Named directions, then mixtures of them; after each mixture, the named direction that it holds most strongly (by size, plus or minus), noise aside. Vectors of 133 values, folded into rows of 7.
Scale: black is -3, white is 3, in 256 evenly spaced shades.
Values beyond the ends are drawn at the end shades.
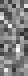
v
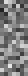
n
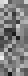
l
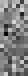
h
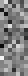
v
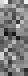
l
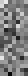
l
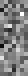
l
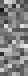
n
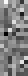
h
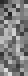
l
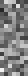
n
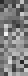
h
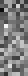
n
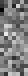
h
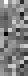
h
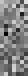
h
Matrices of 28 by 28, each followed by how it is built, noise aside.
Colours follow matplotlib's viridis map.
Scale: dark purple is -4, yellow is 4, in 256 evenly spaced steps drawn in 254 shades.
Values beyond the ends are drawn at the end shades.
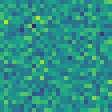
repeating rows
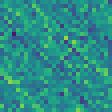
Toeplitz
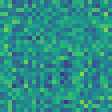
blocks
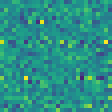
uneven rows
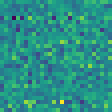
uneven rows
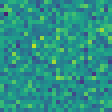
noise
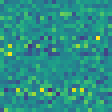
uneven rows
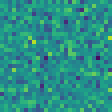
noise
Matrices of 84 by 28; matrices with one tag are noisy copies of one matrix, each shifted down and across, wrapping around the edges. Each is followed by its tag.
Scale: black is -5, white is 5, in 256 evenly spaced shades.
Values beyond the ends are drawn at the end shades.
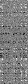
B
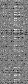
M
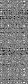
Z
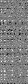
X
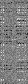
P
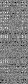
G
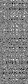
X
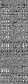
G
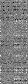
P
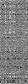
B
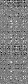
Z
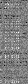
G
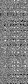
X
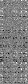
B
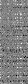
X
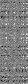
X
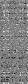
B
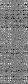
P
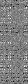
P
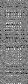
P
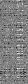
M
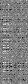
M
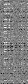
M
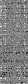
B
